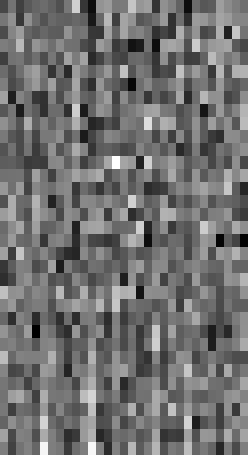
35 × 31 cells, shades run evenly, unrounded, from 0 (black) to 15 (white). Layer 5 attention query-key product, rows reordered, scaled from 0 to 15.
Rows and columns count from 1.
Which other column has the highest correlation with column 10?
19
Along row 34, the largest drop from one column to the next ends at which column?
13
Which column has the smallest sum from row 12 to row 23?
24
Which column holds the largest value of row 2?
14
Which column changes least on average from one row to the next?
4
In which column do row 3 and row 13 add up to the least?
29
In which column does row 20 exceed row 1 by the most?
3
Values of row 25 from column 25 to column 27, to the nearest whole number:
10 7 5
